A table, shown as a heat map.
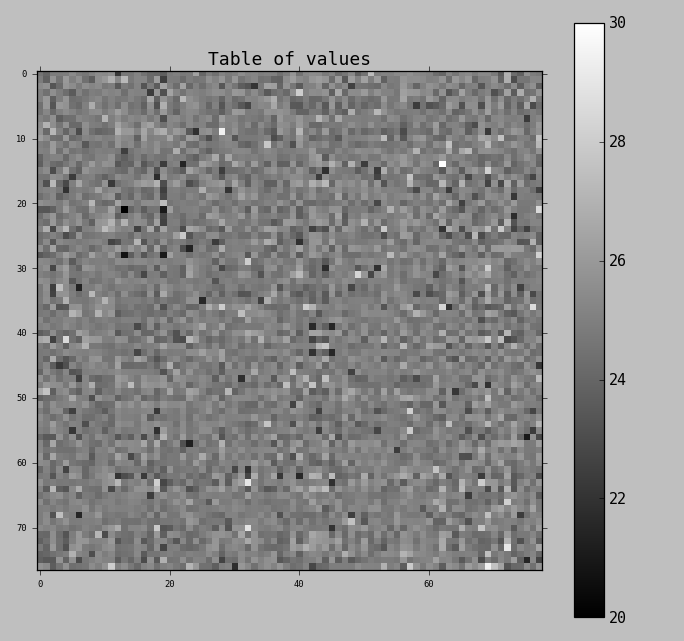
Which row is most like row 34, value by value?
5
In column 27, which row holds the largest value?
13
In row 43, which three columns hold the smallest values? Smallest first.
45, 42, 15
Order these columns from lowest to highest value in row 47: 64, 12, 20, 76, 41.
20, 76, 64, 12, 41
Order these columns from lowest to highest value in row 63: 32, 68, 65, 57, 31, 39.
57, 39, 31, 65, 68, 32
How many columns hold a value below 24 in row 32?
3
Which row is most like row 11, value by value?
54
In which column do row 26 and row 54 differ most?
40
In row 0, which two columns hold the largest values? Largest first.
51, 72
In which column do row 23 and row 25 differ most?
22
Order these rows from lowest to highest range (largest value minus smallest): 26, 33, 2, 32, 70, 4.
32, 4, 2, 26, 33, 70
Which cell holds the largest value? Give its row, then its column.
14, 62
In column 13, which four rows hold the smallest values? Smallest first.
21, 28, 12, 62
